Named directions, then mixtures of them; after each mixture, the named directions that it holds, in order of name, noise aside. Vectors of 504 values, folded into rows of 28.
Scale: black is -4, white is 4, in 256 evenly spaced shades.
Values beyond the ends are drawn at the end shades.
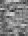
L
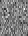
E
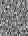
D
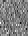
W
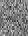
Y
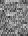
D, E, L.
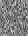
E, Y.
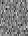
D.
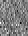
W.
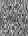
Y.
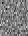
D.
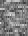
L, W.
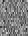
D, W.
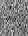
Y.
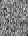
E.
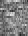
L.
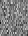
D, E, W.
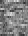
L.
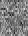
E, L.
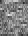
E, L.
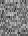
D, L.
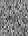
Y.
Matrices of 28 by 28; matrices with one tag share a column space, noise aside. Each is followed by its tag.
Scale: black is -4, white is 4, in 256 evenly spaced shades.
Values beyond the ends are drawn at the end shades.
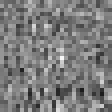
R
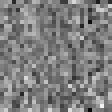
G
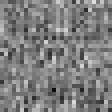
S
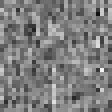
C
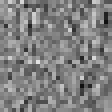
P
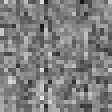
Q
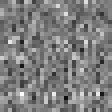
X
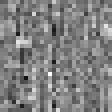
C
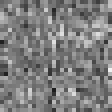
C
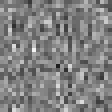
P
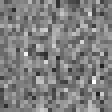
Q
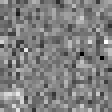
X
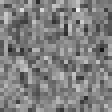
P
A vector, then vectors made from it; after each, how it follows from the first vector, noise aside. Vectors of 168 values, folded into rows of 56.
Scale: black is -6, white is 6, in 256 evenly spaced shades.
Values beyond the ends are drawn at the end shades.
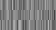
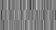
reversed, partly zeroed.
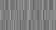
wrapped around, negated, shrunk.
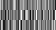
wrapped around, scaled up.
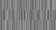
wrapped around, shrunk.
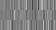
reversed, partly zeroed.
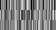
wrapped around, scaled up.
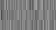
reversed, shrunk.
